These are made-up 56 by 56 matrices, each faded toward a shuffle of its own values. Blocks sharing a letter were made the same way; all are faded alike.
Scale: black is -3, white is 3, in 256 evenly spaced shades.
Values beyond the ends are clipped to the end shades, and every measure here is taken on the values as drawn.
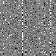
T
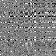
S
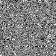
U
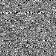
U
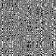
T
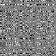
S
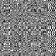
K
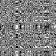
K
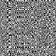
K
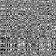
K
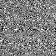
U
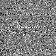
U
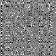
T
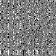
T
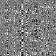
T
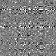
S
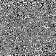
U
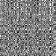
K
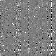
T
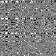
S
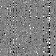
T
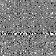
S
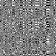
K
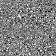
U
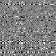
S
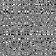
S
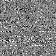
U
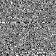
U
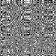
K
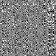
T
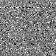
U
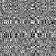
K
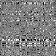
S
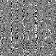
T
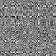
K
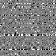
S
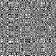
K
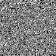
U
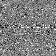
U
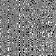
T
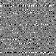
S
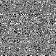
U
